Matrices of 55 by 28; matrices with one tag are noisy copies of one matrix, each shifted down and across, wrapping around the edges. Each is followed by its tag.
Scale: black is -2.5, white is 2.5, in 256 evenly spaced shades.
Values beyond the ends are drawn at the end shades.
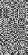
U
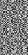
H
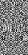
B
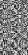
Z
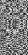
U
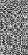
U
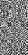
B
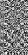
Z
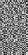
H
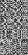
U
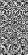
Z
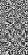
Z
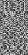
U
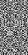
B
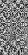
Z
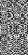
U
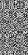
B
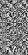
Z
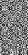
B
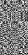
U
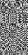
U
